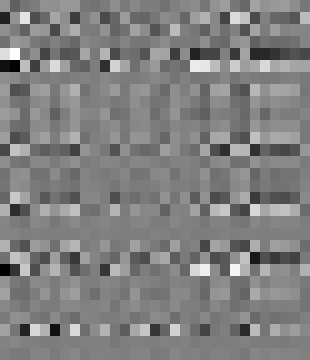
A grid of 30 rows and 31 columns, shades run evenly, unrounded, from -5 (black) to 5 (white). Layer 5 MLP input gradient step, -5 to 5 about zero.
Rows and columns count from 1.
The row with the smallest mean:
5
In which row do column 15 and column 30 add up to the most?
28
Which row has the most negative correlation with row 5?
6
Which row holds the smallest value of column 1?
23
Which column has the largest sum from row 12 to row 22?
2
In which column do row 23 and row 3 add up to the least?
1
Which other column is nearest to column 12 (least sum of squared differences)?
27
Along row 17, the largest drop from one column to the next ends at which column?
26
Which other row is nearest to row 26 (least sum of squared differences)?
19
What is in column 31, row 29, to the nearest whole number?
0
